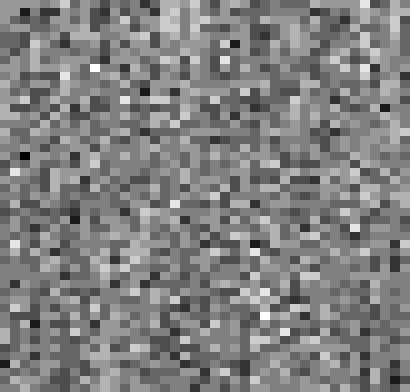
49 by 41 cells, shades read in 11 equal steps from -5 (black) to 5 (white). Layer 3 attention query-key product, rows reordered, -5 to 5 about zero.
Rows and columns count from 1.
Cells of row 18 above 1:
4
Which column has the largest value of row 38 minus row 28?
8
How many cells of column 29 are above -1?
35
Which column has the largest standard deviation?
37
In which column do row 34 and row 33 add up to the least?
40
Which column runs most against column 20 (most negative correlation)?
11
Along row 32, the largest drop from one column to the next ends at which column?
27
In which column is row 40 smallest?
31
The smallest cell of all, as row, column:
20, 3
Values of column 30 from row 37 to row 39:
-2 -3 3
